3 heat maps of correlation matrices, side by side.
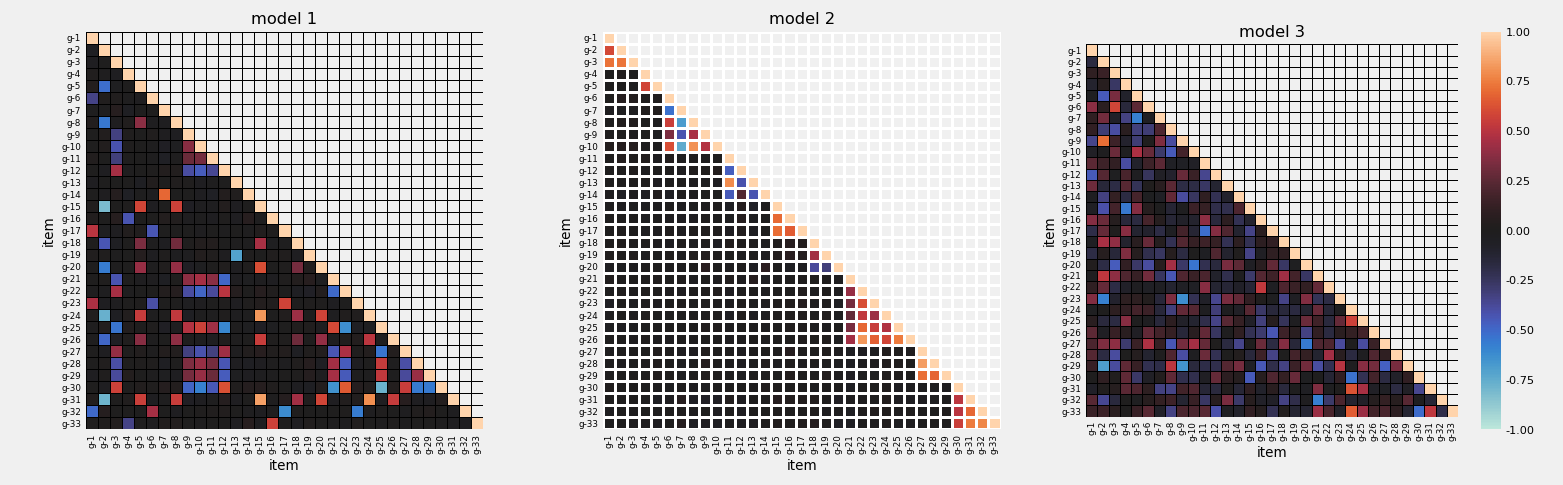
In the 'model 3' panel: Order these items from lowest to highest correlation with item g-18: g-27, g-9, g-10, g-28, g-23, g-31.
g-23, g-31, g-28, g-10, g-9, g-27
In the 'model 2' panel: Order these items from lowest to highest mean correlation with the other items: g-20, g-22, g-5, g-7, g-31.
g-7, g-20, g-5, g-31, g-22
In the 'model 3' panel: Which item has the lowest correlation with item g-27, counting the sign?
g-20
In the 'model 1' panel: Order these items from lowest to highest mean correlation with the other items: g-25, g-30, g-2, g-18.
g-2, g-30, g-25, g-18
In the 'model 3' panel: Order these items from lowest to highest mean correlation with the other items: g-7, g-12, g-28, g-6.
g-12, g-7, g-28, g-6
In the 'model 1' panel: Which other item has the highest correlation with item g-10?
g-25
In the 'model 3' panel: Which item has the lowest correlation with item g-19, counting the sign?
g-15
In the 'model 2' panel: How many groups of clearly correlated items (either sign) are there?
9
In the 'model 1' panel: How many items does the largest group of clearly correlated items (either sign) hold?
12
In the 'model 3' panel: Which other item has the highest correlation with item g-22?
g-16
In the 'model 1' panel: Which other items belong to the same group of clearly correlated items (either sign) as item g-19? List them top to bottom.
g-13
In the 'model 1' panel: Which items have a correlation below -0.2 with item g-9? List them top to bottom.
g-3, g-12, g-22, g-27, g-30
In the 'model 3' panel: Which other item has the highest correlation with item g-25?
g-24
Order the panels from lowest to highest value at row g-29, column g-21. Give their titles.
model 3, model 2, model 1
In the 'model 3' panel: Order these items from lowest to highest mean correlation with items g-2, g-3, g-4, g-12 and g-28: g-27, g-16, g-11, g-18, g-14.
g-14, g-11, g-16, g-27, g-18
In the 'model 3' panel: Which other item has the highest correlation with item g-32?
g-13
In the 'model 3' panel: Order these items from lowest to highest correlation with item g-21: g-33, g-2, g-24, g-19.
g-19, g-24, g-33, g-2
